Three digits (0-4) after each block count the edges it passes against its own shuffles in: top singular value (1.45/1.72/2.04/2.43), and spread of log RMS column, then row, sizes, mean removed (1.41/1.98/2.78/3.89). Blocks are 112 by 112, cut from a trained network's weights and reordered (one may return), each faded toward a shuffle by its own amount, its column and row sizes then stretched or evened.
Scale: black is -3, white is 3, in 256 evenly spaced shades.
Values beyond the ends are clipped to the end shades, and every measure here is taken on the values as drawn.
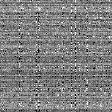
4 3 1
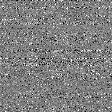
0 0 3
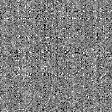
1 1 2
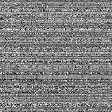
4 0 3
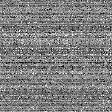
4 1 2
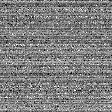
4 0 2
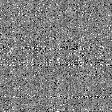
1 0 3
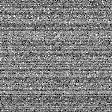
4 0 0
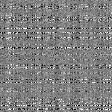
4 1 4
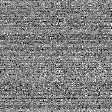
3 1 1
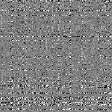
3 3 4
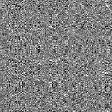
3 3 2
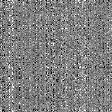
2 3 2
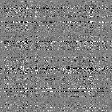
2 3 4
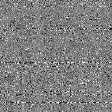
1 1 3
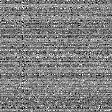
4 1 2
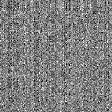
2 2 0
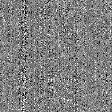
1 3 0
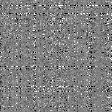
1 3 3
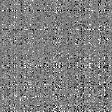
2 3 3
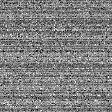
4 1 1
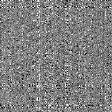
1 3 2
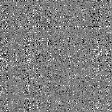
0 3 3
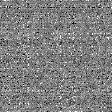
1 2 2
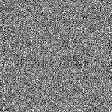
3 1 0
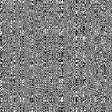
4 4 2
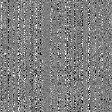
2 4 1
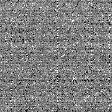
2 2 0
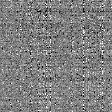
2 3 0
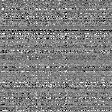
3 1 4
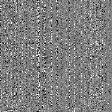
2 4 1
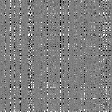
4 4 2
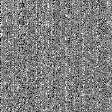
1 3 0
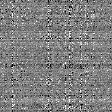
3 3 2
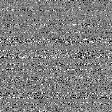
0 0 4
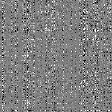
1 4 3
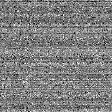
3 1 2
